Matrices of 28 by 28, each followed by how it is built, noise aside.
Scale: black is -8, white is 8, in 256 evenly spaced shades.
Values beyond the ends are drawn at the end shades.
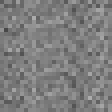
repeating rows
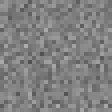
repeating columns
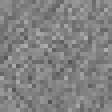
Hankel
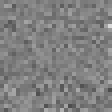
low rank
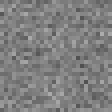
repeating rows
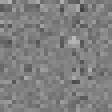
low rank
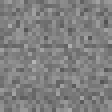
repeating columns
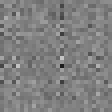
low rank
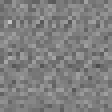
repeating columns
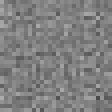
low rank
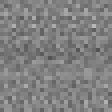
repeating columns
